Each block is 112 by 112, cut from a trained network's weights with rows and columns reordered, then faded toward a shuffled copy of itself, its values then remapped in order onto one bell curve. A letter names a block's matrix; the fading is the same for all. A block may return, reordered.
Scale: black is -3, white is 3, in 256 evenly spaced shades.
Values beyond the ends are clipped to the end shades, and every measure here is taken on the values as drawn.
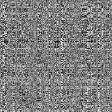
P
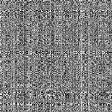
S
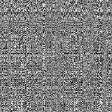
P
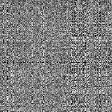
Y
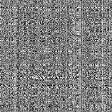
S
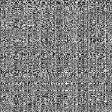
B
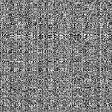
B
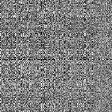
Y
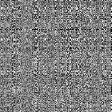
Y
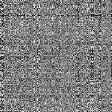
Y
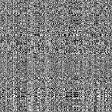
B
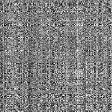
S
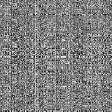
S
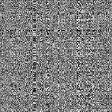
Y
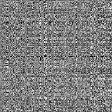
P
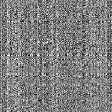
S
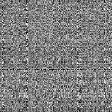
P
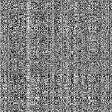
S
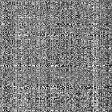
S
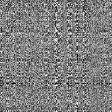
Y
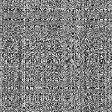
B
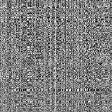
S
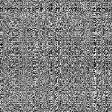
P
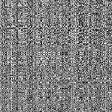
S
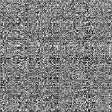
P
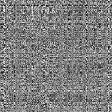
P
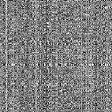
S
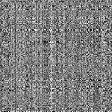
S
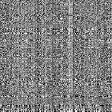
S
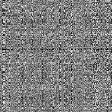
Y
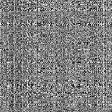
S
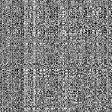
S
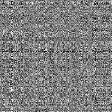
P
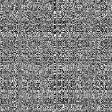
P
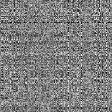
Y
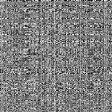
B
